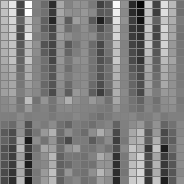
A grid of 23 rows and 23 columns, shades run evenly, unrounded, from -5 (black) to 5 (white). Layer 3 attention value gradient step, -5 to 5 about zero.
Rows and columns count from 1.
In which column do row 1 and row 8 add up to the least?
18
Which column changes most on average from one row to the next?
9
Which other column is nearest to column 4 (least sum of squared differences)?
15
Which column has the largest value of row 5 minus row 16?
4
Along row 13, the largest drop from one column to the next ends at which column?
5
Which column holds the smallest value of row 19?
21
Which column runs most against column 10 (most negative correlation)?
14
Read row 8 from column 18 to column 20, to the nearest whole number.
-3 2 -1
